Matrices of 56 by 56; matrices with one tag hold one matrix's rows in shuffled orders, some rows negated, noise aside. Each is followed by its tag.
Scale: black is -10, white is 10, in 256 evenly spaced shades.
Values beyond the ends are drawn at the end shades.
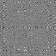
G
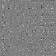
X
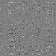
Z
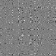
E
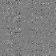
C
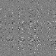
E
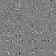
C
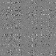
C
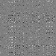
Z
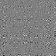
G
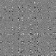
E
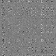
X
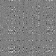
Z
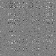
Z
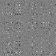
C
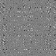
G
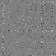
X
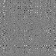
G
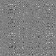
Z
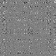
G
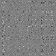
X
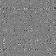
G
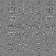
Z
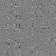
C
